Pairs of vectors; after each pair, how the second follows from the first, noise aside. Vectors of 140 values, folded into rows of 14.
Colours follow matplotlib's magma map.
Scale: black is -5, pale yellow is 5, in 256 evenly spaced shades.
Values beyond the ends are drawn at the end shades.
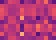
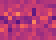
reversed, partly zeroed.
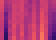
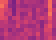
reversed, negated, shrunk.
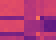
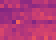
reversed, shrunk.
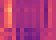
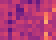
reversed, partly zeroed.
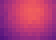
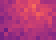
shrunk.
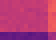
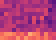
negated.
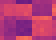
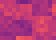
shrunk.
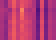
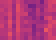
reversed, negated, shrunk.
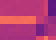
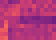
reversed, negated, shrunk.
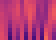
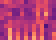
negated.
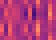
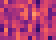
negated.
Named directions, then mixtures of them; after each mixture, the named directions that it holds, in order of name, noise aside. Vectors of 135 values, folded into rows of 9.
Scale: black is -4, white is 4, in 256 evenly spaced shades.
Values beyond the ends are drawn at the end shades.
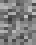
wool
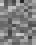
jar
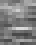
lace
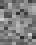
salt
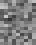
salt, wool.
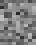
salt.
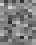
jar, salt, wool.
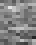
jar, lace, salt.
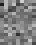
jar, wool.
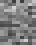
jar, lace.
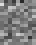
jar.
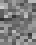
salt, wool.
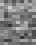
jar, lace, salt.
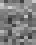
jar, lace, wool.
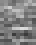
lace.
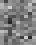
jar, wool.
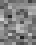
salt.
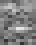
lace, salt, wool.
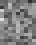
salt.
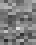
lace, wool.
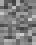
jar, lace, wool.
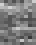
jar, lace, wool.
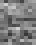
jar, lace, wool.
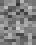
jar, salt, wool.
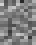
jar.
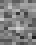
lace, salt.
